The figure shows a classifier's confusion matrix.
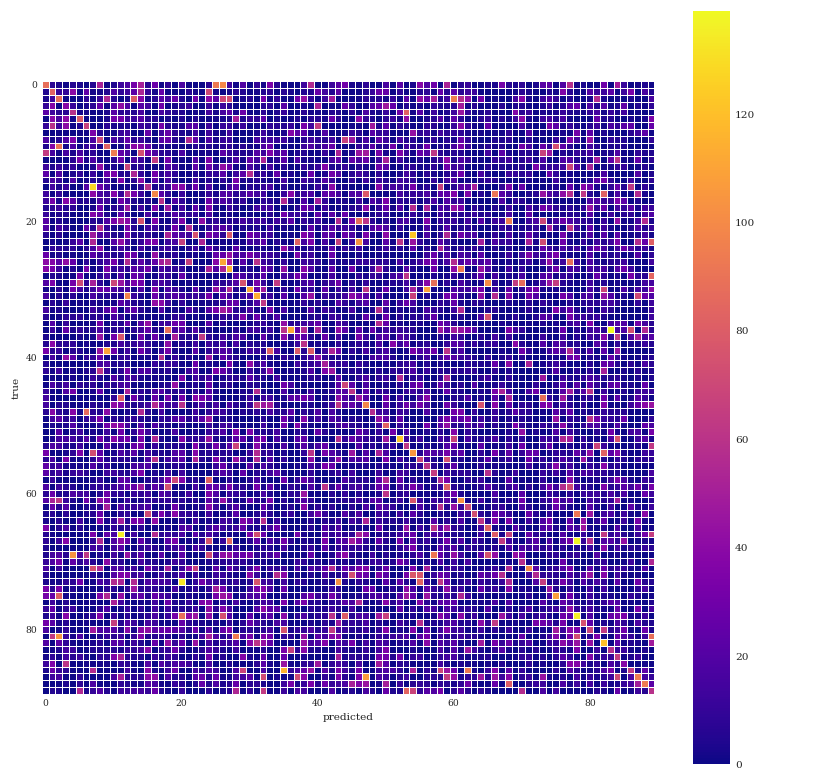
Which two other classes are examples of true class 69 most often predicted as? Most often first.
4, 57
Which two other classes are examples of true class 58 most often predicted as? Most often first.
24, 19
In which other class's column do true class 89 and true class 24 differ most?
53
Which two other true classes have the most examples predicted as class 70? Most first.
29, 89
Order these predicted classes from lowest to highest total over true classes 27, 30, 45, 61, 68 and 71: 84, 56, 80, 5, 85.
5, 85, 84, 80, 56
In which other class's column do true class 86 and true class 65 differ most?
35
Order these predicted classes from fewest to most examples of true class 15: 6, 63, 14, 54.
14, 6, 54, 63
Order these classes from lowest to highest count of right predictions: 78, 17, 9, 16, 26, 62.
17, 62, 9, 16, 26, 78
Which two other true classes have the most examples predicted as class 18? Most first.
36, 59
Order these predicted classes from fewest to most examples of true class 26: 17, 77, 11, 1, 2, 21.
11, 2, 1, 17, 21, 77
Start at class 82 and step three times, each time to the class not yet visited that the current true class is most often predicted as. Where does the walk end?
77
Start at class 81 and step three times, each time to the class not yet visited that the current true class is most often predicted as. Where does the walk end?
50
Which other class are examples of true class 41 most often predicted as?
71
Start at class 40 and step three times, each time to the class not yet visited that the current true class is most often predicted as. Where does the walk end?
49
